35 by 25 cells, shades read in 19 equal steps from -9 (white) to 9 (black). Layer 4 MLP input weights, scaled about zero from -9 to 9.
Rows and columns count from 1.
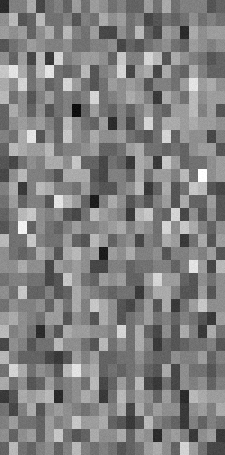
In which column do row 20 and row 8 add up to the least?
11
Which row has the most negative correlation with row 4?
26
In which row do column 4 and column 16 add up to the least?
17
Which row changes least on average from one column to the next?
4
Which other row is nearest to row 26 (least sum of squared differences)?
30
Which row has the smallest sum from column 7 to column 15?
5
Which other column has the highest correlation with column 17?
20
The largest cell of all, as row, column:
9, 9
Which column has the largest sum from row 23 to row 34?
18
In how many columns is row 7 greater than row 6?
10
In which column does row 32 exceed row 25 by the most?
2
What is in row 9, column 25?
3
